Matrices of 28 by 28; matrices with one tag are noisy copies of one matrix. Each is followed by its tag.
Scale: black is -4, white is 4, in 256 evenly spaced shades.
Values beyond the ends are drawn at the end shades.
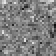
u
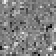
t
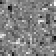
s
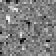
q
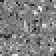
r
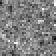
s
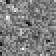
q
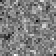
r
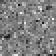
r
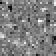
s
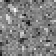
q
